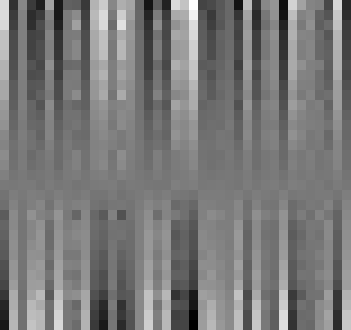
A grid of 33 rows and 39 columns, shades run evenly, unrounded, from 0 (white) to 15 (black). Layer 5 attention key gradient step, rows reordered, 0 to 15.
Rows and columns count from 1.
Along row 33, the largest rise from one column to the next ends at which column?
33
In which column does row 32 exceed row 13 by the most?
22
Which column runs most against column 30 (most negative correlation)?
18
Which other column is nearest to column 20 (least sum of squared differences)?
21
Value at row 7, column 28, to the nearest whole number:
6
